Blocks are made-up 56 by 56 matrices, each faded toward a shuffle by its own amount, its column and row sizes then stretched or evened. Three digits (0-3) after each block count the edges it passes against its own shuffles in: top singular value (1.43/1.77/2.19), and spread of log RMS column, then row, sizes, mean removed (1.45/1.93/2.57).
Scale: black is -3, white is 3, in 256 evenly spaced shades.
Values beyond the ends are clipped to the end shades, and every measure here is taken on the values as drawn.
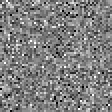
0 0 0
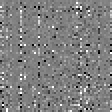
1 3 2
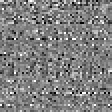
2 0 3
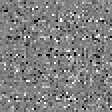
0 0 2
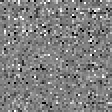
0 1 2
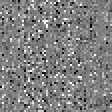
0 3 0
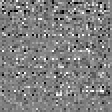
0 2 3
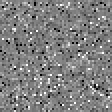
0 0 1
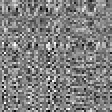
3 3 2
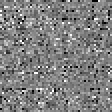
0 1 3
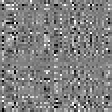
3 3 3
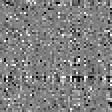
2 2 2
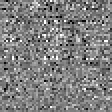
1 1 3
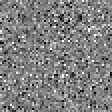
1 0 0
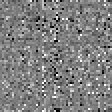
0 3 2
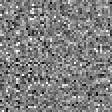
2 1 0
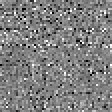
1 0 2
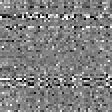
3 0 3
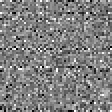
2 0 2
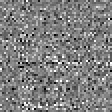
2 1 2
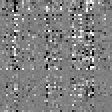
2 3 3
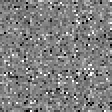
0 1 1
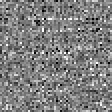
1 2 2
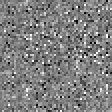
0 2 1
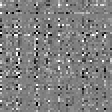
2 3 3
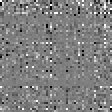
0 3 3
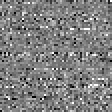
0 0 3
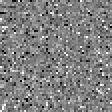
0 1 1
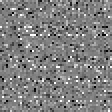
0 0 3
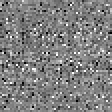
0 0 2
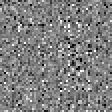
2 2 1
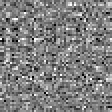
2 0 2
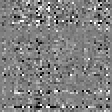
1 3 3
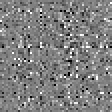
2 2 2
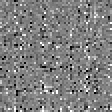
0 2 2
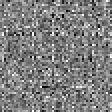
2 1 2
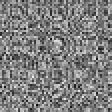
3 0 1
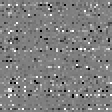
0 1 3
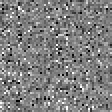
0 2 1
